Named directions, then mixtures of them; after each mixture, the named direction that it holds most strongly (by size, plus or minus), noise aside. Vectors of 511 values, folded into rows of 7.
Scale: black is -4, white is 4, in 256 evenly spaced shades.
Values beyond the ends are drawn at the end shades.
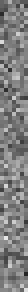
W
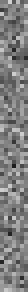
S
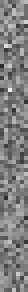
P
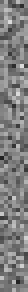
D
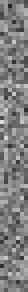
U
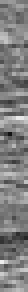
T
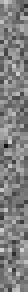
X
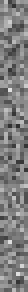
D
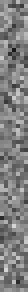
D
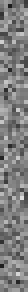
U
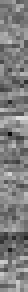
T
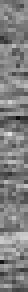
T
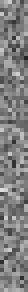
S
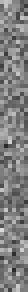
X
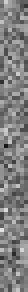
X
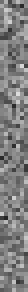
D
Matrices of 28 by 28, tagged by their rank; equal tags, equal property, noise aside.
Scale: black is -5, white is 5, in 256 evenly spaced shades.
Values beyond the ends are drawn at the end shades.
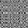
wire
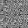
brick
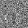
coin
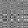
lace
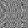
wire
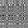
lace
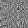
coin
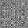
coin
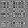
lace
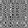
wire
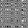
lace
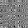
coin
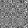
coin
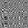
wire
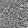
brick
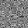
brick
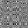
wire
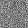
brick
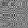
wire
